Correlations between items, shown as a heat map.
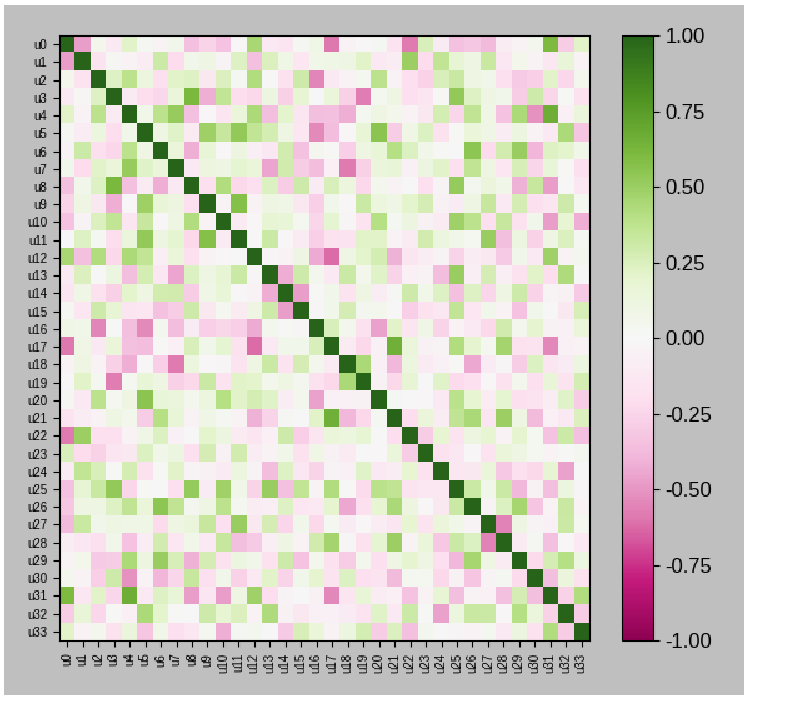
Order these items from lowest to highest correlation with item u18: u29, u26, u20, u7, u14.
u7, u26, u29, u14, u20
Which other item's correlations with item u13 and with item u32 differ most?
u29
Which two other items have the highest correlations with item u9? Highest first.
u11, u5
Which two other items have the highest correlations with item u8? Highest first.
u3, u25
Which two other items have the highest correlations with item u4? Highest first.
u31, u7
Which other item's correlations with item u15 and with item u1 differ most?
u22
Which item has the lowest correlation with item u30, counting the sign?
u4
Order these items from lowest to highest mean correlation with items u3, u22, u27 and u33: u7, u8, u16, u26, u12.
u12, u16, u7, u26, u8
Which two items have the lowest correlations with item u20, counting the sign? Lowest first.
u16, u33
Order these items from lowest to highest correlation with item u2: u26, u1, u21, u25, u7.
u1, u21, u26, u7, u25
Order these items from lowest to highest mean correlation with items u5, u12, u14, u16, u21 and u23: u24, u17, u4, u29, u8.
u8, u24, u17, u4, u29
